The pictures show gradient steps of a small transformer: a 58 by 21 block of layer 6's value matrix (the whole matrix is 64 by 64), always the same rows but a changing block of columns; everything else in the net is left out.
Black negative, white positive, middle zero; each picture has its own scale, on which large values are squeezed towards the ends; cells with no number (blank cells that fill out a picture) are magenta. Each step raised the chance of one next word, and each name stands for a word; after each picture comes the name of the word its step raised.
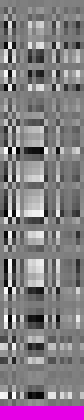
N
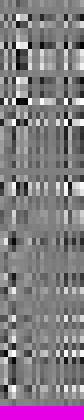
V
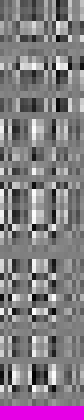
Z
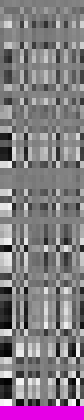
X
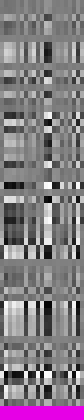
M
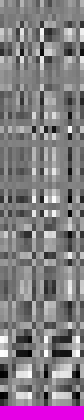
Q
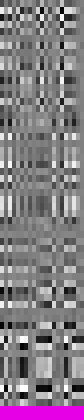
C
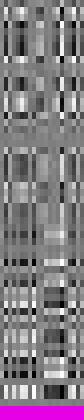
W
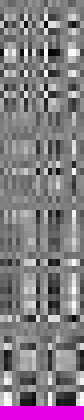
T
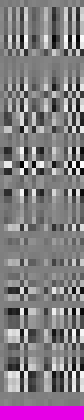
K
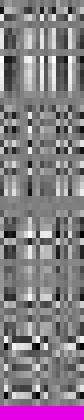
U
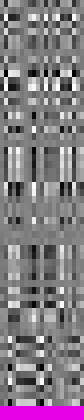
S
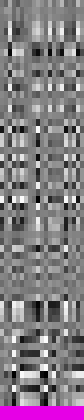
M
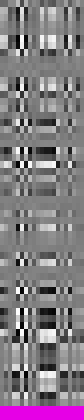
K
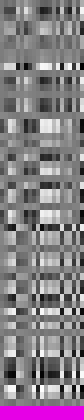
Z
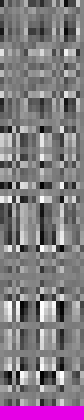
M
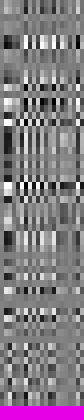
V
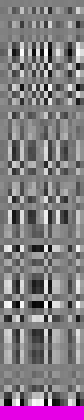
T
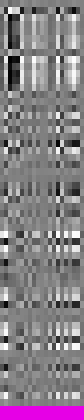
U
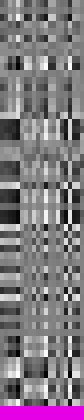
Z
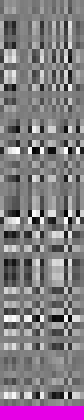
N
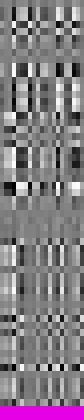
S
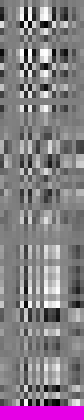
T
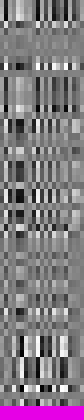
Z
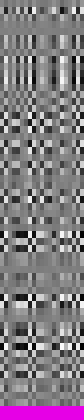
U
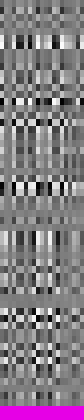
V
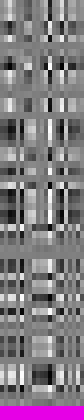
Z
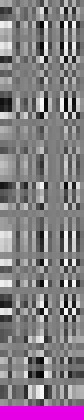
W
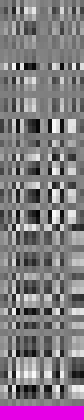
Z
